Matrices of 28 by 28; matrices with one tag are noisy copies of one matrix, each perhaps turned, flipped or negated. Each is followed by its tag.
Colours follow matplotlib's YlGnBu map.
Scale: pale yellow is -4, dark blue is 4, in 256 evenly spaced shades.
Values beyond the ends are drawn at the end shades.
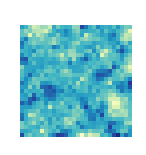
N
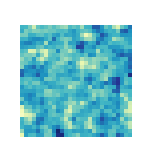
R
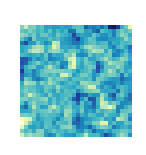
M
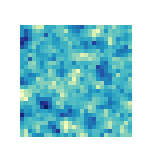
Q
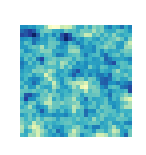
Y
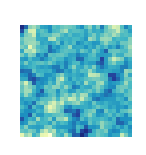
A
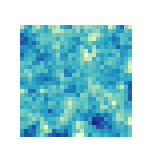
N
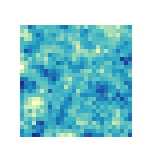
N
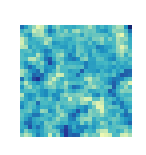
A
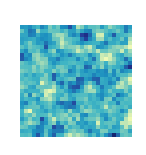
Q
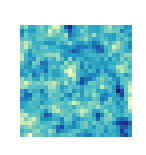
Y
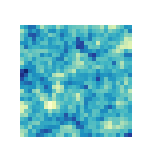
A
